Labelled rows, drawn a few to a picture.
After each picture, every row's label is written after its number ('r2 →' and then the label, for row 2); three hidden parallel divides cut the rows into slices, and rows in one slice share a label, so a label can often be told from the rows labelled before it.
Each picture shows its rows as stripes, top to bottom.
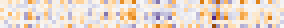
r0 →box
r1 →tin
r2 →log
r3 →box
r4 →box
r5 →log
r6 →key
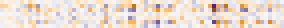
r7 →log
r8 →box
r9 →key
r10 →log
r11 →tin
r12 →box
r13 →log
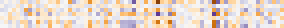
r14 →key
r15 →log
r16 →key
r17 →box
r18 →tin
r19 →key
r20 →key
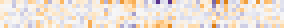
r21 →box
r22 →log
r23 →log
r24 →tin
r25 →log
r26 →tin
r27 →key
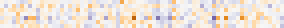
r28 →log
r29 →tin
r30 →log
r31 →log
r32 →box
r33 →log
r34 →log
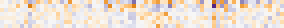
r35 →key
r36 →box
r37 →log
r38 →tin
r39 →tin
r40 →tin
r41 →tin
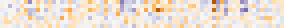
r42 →key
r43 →tin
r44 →key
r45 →tin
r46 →log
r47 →log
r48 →tin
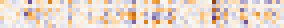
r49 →key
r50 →log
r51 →key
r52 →box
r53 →box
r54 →key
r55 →tin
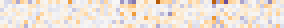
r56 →key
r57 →log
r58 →log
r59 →log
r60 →tin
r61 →tin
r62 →log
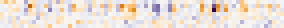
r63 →log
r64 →box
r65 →box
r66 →log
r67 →log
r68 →tin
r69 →tin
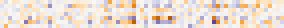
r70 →log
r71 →box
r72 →tin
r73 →log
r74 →key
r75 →box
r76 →log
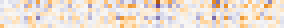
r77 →key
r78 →box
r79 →tin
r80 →log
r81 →box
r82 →log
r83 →log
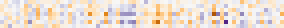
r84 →log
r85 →tin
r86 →tin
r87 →key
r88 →tin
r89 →key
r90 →tin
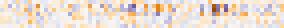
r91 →log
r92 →key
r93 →key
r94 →box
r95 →log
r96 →log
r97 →tin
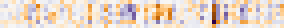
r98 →log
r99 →key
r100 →key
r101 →key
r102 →key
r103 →box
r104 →tin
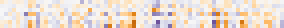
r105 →log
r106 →log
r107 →tin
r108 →box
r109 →log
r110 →box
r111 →box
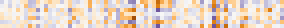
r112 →key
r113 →key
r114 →box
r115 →log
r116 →box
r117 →key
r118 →box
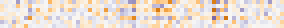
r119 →key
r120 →log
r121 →key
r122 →tin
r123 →box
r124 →tin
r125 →tin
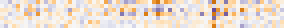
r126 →key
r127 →log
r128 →box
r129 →key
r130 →log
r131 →tin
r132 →tin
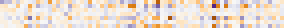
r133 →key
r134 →box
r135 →log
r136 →log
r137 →key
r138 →log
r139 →key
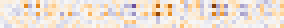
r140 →tin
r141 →key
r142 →tin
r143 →key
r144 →log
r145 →log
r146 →tin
